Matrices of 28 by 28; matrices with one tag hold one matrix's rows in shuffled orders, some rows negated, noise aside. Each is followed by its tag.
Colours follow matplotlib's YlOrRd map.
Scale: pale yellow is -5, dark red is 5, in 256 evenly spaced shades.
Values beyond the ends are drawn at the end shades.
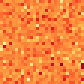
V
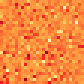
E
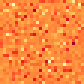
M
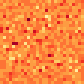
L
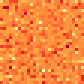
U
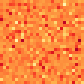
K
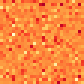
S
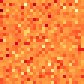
E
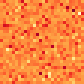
M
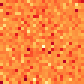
E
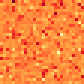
S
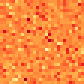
L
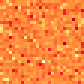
U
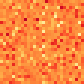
S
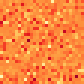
E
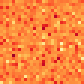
S
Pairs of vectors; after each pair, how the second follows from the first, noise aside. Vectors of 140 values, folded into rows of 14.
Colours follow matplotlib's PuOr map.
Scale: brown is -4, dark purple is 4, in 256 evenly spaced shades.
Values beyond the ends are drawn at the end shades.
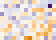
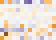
reversed, negated, partly zeroed.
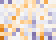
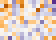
reversed, negated.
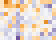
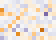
wrapped around, partly zeroed.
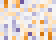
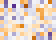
reversed, negated.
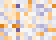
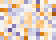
reversed.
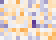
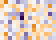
reversed.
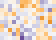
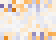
wrapped around, negated, partly zeroed.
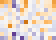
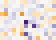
wrapped around, partly zeroed.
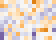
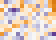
reversed, negated.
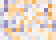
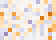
reversed, negated, partly zeroed.
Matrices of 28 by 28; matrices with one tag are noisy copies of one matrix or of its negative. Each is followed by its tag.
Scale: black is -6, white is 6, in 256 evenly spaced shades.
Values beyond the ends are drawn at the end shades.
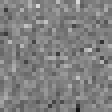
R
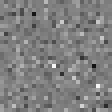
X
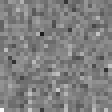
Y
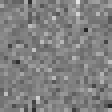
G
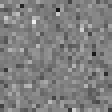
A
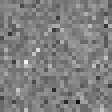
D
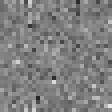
G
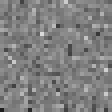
Y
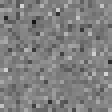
A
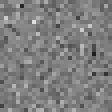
A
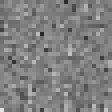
Y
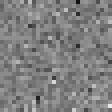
G
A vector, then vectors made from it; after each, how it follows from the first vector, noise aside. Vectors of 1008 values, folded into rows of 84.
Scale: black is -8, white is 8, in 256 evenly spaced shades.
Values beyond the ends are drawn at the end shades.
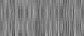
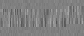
reversed, partly zeroed.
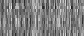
wrapped around, negated, scaled up.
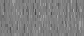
wrapped around, negated, partly zeroed.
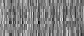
wrapped around, negated, scaled up.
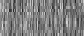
wrapped around, negated, scaled up.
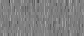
reversed, negated, partly zeroed.
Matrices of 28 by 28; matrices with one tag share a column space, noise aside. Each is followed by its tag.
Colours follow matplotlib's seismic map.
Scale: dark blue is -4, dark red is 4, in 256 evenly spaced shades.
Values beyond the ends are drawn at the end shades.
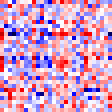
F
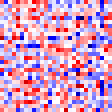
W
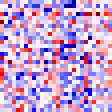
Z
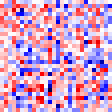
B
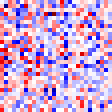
Z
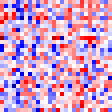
W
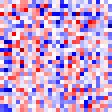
Z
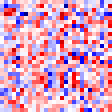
Z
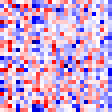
B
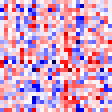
B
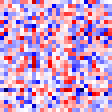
F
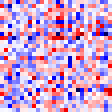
F
